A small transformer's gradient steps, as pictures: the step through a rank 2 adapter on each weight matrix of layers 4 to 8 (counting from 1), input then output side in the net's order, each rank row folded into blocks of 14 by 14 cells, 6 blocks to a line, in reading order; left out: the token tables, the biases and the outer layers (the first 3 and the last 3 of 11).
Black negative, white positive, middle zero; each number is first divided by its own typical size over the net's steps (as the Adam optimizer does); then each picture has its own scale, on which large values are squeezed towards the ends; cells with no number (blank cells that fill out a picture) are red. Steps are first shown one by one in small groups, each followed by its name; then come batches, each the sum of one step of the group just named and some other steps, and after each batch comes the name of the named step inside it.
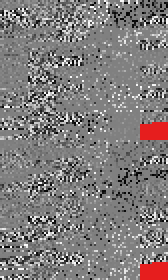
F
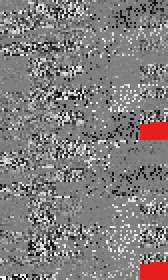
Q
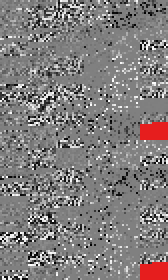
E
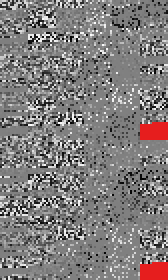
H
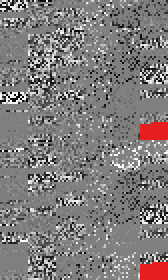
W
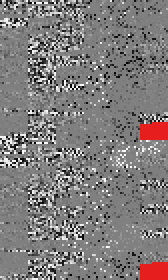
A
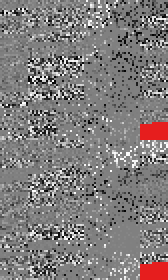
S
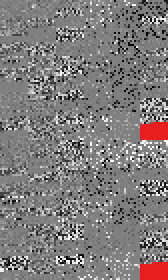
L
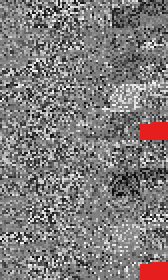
E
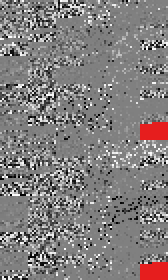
E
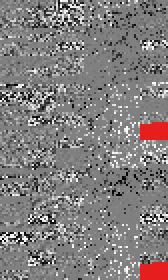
E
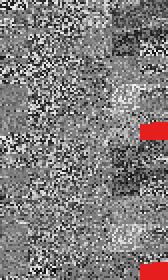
S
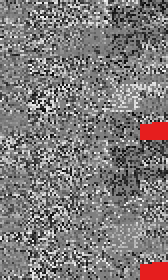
E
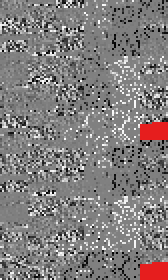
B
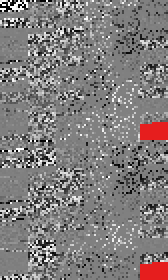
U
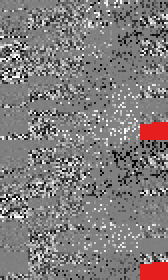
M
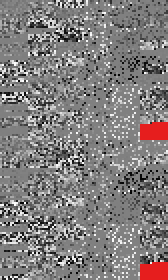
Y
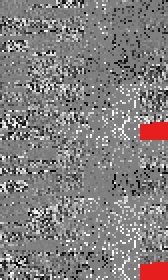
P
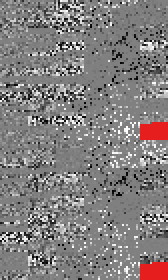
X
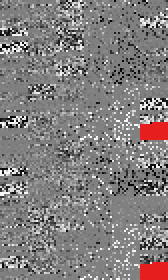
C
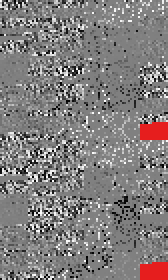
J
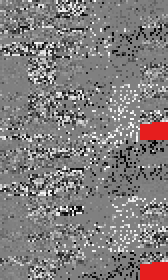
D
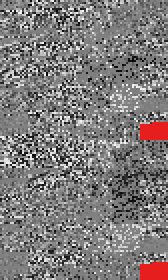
M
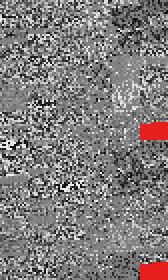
M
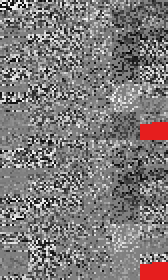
U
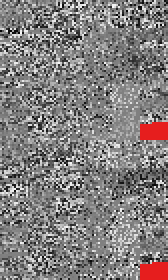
Y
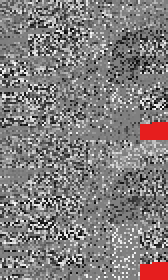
Y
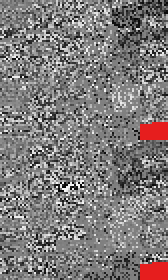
M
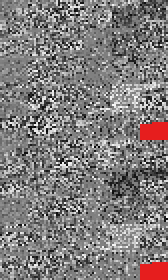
B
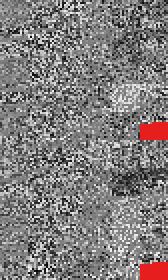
X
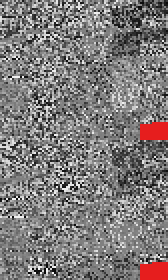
M
